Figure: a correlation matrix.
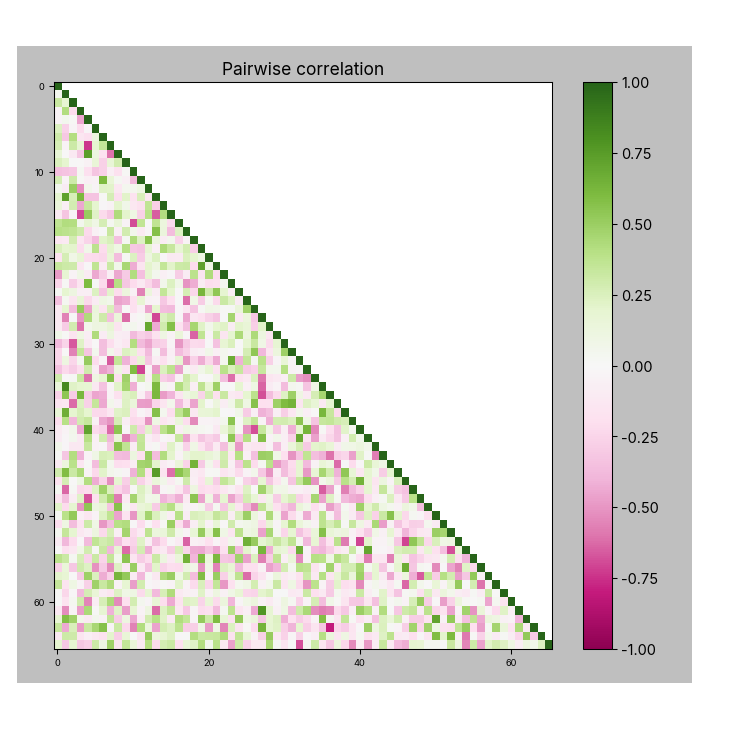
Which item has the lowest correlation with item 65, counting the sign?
32
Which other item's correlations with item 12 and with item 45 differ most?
28
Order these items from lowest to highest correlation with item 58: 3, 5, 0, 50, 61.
61, 3, 50, 0, 5
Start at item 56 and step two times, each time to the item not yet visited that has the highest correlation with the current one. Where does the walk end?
40
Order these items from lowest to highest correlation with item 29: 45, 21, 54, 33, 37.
45, 33, 54, 21, 37
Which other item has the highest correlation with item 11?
6
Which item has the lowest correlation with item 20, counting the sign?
63
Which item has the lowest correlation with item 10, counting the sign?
16
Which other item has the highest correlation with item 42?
8
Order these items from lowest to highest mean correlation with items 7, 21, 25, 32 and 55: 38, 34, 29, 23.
23, 38, 34, 29
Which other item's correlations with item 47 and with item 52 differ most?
35
